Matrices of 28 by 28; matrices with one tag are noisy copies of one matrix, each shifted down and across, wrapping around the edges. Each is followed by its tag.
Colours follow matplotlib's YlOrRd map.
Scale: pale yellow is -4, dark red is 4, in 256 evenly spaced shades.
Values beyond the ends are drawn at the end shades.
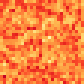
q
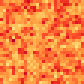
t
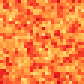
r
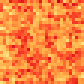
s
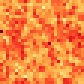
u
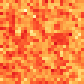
s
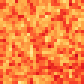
u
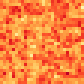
t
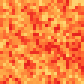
u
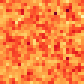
r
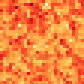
u
